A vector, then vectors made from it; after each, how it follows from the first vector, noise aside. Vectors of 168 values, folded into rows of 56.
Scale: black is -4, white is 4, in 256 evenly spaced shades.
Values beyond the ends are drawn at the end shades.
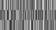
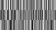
copied.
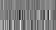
reversed, partly zeroed.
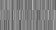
reversed, negated, shrunk.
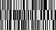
reversed, scaled up.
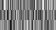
copied.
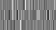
reversed, partly zeroed.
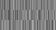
wrapped around, negated, shrunk.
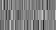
negated, partly zeroed.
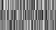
copied.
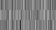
reversed, negated, shrunk.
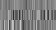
reversed, partly zeroed.
